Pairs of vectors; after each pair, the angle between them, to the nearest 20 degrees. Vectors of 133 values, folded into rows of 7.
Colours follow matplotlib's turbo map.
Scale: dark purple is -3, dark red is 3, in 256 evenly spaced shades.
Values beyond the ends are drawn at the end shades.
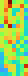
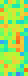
80 degrees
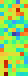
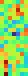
20 degrees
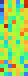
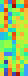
60 degrees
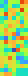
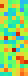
160 degrees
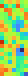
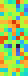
100 degrees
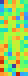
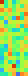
160 degrees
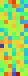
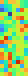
60 degrees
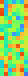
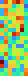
140 degrees
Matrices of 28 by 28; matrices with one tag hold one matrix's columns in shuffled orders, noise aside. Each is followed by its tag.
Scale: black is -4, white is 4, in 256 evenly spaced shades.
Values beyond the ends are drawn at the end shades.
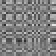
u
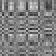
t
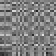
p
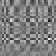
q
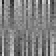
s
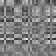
q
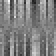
s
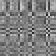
t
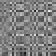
p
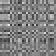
u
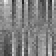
s
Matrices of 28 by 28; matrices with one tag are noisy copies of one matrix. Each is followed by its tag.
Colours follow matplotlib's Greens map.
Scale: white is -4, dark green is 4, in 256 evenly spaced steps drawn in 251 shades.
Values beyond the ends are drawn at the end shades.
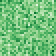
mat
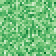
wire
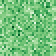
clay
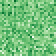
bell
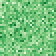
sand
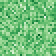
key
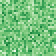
bell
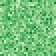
wire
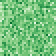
clay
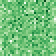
clay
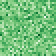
key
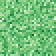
clay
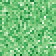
key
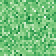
key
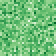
bell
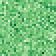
sand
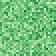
key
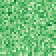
bell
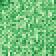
mat
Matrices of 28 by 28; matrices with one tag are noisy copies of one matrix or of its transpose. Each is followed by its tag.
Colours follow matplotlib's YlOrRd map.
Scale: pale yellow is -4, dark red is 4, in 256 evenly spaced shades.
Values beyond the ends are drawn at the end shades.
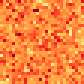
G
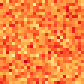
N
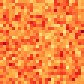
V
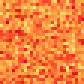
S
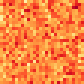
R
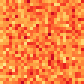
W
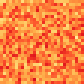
W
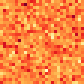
N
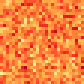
N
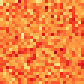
W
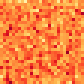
R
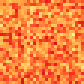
S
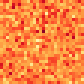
V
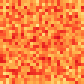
G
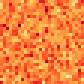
N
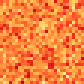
N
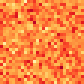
S
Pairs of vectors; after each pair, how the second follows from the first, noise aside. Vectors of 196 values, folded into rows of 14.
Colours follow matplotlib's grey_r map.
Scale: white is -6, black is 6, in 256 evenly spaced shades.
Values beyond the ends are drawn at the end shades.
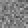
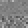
partly zeroed.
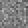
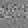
wrapped around, negated, partly zeroed.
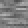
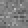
wrapped around, negated, partly zeroed.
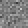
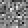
wrapped around, negated, scaled up.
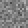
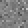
partly zeroed.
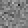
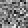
reversed, scaled up.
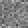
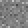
partly zeroed.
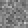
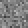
wrapped around, negated.
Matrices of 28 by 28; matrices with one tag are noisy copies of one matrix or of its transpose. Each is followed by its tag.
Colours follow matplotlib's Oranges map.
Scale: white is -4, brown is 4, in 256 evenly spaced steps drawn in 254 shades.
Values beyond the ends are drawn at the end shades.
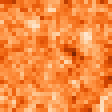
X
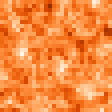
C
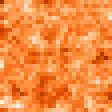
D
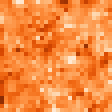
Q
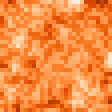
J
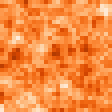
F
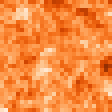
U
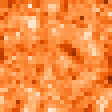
X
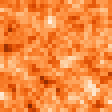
C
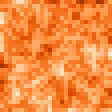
Q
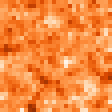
C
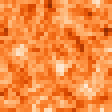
C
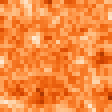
D
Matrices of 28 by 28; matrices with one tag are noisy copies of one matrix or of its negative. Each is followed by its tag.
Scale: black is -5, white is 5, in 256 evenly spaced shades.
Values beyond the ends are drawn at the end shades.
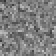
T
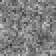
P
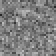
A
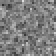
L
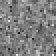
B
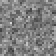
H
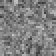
B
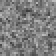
A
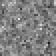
L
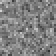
T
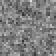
A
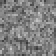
H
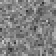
H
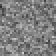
L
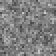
B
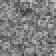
A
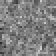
B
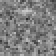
A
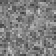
H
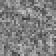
A
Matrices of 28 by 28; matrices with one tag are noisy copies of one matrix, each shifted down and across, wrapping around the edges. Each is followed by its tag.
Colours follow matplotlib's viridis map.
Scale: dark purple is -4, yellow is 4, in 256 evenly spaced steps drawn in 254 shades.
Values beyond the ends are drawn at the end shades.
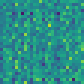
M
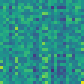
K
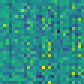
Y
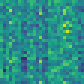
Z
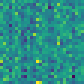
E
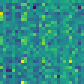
E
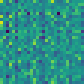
M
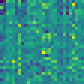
Z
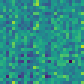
E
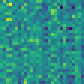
K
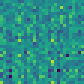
M
